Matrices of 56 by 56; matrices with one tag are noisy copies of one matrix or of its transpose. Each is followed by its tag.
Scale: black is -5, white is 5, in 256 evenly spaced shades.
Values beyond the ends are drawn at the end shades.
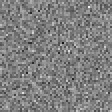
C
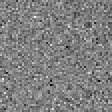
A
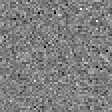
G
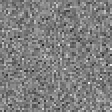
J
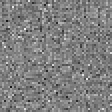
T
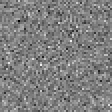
J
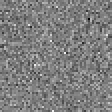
T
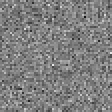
T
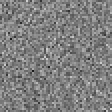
J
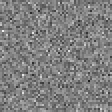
C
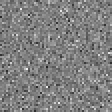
A
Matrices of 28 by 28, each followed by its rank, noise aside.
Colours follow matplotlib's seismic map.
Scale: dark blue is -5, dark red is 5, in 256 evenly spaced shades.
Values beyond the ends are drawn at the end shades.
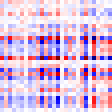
one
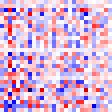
four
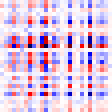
one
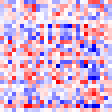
four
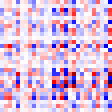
two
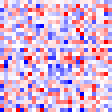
six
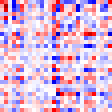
three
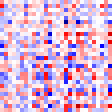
three
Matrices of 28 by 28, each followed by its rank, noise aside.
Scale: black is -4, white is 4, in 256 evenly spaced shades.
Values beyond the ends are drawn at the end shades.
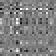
two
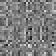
four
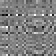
two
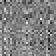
four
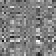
three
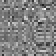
four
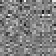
four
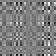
one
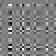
one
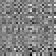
three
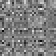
four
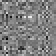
three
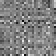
three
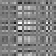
one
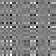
one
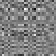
two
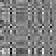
two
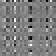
one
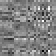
three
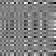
one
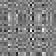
two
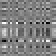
one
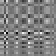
one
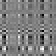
one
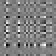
one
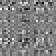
three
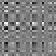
one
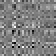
two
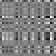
one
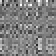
three
